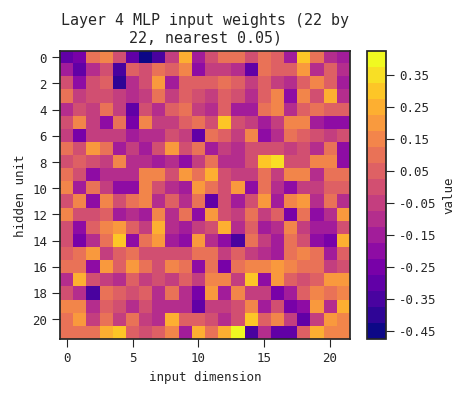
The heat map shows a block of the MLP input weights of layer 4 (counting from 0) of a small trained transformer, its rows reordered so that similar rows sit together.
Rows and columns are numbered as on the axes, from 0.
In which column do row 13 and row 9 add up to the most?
7
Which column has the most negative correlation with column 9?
4
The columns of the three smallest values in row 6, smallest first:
10, 1, 15
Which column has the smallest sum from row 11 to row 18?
2
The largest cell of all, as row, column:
21, 13
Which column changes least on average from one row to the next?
0
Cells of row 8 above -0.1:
14
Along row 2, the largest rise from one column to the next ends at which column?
5
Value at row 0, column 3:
0.15
